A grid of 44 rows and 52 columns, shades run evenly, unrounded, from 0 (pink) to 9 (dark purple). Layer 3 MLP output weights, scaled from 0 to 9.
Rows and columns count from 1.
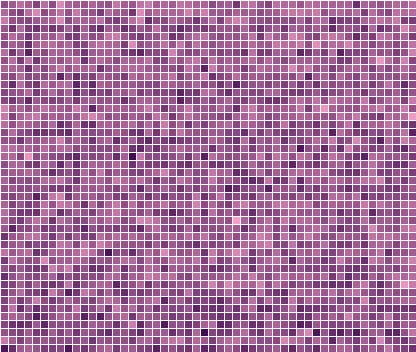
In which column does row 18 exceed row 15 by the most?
12
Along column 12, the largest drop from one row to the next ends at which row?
15
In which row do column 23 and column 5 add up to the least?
2
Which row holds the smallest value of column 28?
25
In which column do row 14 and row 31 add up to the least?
41
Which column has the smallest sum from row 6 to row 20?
49
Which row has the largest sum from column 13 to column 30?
42
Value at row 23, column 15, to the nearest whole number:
2
